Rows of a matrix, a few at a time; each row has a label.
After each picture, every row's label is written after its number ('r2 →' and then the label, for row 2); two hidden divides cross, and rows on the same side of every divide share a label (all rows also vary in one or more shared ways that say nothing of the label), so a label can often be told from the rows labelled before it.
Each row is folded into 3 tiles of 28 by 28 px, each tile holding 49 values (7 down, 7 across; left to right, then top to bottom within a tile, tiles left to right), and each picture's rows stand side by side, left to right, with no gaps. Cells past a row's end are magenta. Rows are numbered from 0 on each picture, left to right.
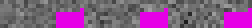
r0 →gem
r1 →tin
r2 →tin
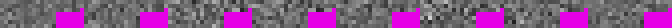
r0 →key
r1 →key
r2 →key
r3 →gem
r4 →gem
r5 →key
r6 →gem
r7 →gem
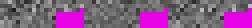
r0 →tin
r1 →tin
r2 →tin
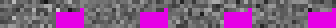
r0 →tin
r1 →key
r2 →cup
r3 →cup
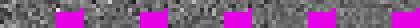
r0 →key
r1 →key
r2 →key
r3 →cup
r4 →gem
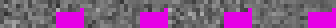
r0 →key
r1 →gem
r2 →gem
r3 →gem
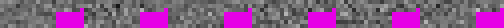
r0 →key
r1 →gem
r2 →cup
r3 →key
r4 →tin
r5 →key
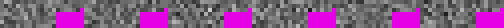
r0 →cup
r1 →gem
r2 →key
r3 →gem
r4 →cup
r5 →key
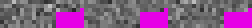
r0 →key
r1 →cup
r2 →key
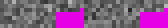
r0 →tin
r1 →cup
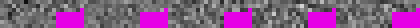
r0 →gem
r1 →key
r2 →key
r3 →gem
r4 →cup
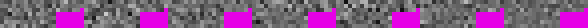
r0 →key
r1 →gem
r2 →key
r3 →cup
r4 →cup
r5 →gem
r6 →gem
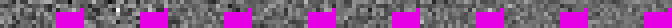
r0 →cup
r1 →tin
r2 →cup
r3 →cup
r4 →gem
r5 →gem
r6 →gem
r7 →gem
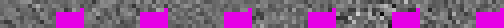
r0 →cup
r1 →cup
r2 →cup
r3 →key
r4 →gem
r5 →gem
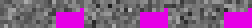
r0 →tin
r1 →gem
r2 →tin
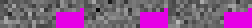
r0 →gem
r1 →cup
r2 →tin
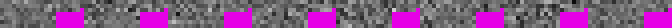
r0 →tin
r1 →cup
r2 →gem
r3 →cup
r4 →key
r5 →cup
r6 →key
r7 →cup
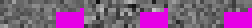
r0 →tin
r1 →gem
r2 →gem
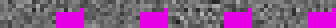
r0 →gem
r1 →tin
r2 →cup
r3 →key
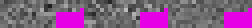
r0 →cup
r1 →cup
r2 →key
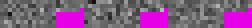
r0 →gem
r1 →key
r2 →tin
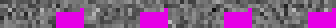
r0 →gem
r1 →key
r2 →cup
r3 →gem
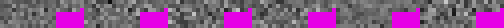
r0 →cup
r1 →cup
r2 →key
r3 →key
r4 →tin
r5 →tin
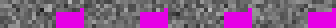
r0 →key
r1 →cup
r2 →key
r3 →cup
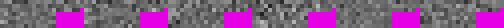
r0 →gem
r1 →gem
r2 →gem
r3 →key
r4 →tin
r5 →cup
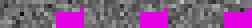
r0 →tin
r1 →key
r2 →key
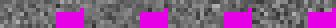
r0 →gem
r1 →gem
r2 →tin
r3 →cup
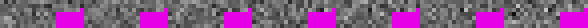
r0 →key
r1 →cup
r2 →tin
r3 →cup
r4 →cup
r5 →key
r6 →gem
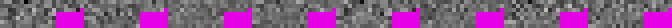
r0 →cup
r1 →key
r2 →key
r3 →gem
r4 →gem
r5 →tin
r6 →gem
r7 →tin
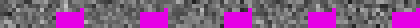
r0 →key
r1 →key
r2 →key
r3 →key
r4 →gem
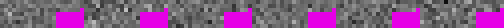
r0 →tin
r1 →tin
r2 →cup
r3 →key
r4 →tin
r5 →cup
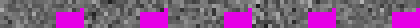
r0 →gem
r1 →gem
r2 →cup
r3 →cup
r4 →key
